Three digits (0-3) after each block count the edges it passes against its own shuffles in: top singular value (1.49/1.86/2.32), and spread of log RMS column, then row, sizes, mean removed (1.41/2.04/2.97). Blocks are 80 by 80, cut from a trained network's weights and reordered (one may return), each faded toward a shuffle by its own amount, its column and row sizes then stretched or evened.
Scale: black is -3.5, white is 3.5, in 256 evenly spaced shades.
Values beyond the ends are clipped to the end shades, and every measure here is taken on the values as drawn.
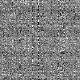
1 3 0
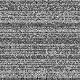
3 1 0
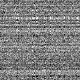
3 2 1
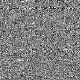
1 1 2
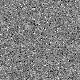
0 0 0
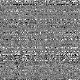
1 2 3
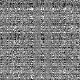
3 3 1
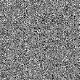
0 2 1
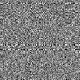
3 1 2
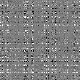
2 3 3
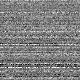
3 0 3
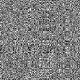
3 2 1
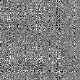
0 3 2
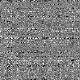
0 2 3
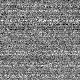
2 0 2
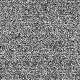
0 0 0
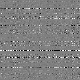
2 1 3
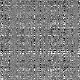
2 3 2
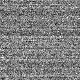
2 1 0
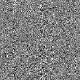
1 2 1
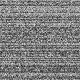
3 0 0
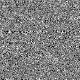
0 0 2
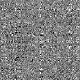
2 2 2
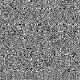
0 1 2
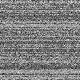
3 0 0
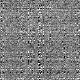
2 3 1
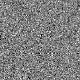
1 1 1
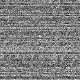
3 2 0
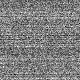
2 0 1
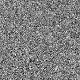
0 0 1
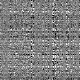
3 3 1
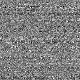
0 0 2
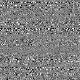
0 1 3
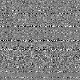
2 1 3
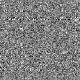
1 0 2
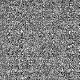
0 2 0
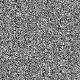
0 2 0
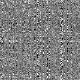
0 3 0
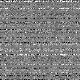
2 1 3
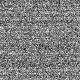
1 1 0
